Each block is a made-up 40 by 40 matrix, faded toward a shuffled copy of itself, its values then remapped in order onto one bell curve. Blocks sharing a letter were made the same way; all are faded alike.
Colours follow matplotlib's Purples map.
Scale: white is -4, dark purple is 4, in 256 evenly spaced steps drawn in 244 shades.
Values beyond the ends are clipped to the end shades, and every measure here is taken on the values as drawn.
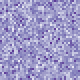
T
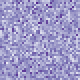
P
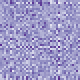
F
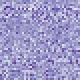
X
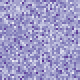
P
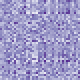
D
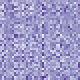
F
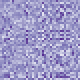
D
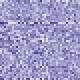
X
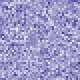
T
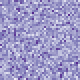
P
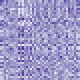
D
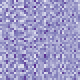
F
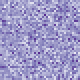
T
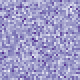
P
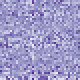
X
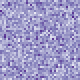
T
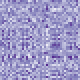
F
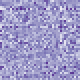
X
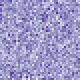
P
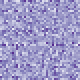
X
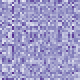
D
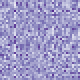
F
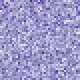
P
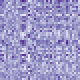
F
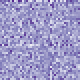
X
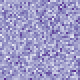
P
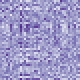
F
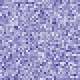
T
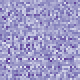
X
